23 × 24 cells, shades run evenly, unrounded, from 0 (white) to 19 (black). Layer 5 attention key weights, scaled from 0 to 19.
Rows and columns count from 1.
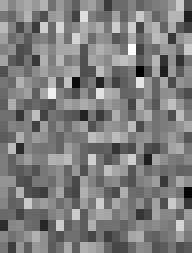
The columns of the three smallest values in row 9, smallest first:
7, 13, 14
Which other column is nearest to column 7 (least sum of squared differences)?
4
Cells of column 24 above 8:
19
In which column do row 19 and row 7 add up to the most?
21
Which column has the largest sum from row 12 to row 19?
24
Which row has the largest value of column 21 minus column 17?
6
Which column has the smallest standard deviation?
2
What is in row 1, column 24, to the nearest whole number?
13
